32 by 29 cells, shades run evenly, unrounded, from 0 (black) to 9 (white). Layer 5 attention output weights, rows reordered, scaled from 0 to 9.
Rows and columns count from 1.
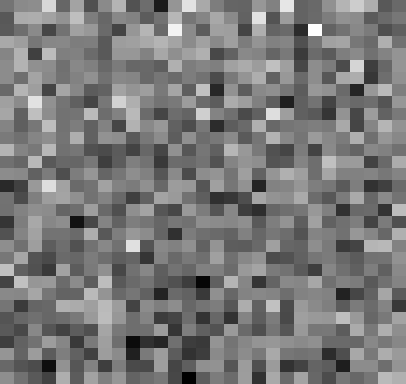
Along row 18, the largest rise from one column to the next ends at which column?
29
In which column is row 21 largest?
10
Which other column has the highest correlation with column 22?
8
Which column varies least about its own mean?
5
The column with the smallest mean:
12
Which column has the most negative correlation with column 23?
1
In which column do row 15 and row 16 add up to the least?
19
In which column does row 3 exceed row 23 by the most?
23
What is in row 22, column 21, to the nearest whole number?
3
